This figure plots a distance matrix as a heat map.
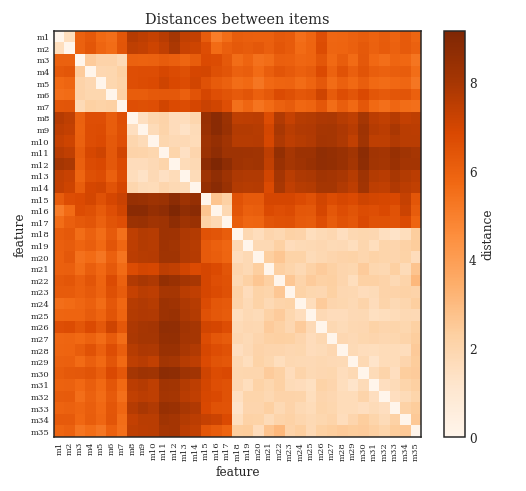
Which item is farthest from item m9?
m16
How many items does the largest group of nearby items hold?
18
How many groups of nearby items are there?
5
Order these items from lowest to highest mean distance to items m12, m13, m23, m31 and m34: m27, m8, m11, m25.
m25, m27, m8, m11
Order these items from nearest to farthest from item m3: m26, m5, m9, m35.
m5, m35, m9, m26
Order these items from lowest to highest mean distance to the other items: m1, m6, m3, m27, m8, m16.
m27, m3, m6, m1, m8, m16
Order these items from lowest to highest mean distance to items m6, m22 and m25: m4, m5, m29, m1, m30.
m29, m30, m5, m4, m1
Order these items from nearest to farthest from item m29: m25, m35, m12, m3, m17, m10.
m25, m35, m3, m17, m10, m12
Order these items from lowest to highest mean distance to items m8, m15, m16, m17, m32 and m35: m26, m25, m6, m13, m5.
m25, m26, m5, m6, m13
